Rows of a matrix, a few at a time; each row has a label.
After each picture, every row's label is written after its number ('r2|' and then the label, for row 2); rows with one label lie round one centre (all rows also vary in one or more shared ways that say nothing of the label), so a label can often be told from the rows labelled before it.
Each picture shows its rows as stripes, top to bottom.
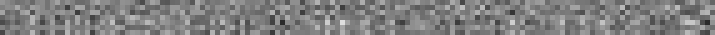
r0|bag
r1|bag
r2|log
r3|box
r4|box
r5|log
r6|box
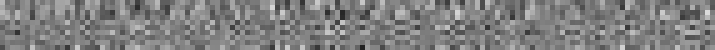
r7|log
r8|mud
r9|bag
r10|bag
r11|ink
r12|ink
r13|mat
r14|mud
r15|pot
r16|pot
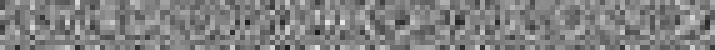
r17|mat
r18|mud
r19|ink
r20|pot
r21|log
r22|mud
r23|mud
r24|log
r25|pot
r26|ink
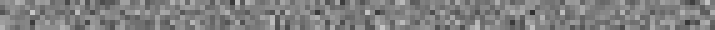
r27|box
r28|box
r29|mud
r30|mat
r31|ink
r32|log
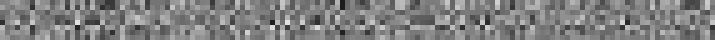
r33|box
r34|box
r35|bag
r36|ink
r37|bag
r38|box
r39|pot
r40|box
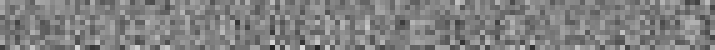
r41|ink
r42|pot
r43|bag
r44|box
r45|pot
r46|box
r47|pot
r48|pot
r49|bag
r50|ink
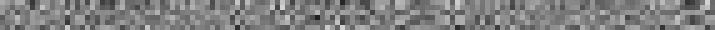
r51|pot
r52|mat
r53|pot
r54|mud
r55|bag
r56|ink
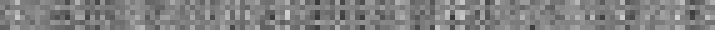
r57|mud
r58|ink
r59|mud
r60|pot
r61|ink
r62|ink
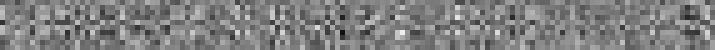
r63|mat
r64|mud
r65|ink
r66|bag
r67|mat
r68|mud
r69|box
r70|box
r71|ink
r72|log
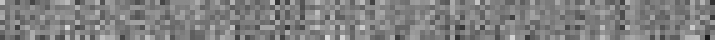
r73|ink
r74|bag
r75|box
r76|mud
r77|bag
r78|ink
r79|mud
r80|mat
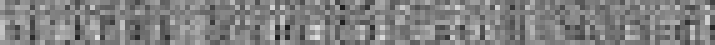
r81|pot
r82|mat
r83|log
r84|box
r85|pot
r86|box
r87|ink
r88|box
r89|bag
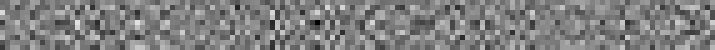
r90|ink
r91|log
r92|bag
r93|mat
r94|mat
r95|pot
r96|box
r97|pot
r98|log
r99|ink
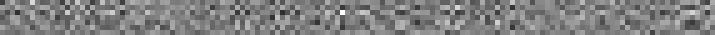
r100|bag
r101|mat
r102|ink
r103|box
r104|ink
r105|mat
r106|pot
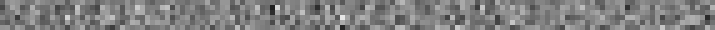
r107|mud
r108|log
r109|log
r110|mat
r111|pot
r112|pot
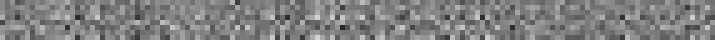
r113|ink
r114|box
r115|pot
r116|ink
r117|ink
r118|mud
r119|mat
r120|box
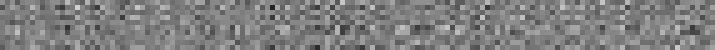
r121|log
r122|log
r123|mud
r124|pot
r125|mat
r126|mat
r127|bag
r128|box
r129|mud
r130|mat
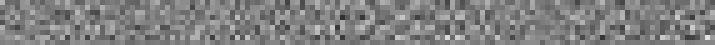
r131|log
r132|log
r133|mud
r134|mat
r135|mud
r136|mud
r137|bag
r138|ink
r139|mud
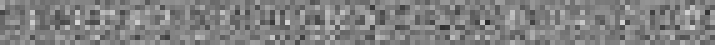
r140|log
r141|pot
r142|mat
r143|mat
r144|bag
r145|box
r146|bag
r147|bag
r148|pot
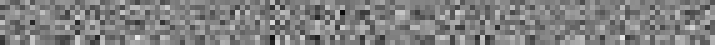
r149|mat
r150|ink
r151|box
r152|mat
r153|mat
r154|pot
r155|box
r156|pot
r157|mud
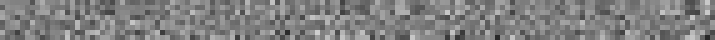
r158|ink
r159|mat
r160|ink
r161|box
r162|bag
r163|bag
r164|mat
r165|pot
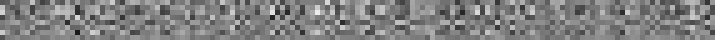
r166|box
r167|pot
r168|ink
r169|mud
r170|mud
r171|pot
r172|box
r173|log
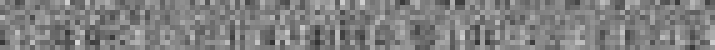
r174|log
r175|mat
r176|box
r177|log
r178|box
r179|mat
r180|box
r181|box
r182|mud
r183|log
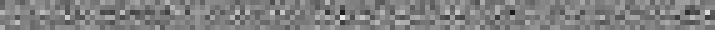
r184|mat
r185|mud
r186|mud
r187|ink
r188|bag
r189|pot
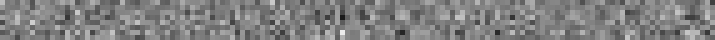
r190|pot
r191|mat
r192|mud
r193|bag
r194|box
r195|bag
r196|bag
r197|mat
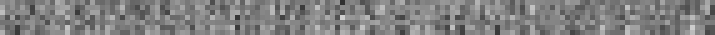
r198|pot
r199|log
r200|pot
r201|ink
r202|bag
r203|mud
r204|pot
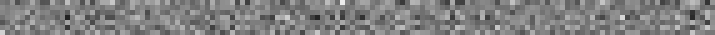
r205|log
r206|box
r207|log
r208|pot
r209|mud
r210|mat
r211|bag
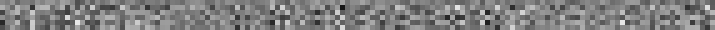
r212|ink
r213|box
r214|bag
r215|log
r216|bag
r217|bag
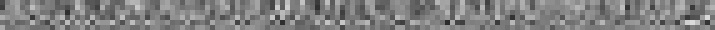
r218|ink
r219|mud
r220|box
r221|log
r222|bag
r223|pot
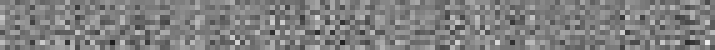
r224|mud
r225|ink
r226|pot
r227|bag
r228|bag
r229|mat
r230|log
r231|log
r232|log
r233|box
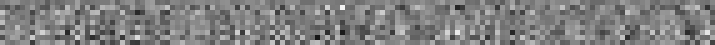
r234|bag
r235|log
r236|bag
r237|ink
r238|pot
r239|bag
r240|mud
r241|ink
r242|box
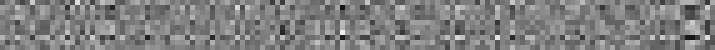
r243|mud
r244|pot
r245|mat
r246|log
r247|pot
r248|bag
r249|ink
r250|log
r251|box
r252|bag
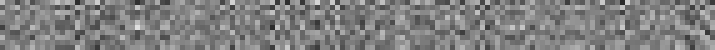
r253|mud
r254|box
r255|ink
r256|box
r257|log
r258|ink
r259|mat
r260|ink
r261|mud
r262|mud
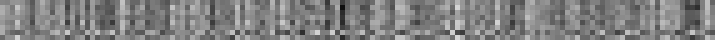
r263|bag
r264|bag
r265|pot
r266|box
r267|box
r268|bag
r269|bag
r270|bag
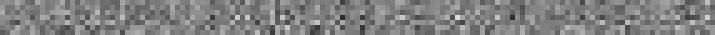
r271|ink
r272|bag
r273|ink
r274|mat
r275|mat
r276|pot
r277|log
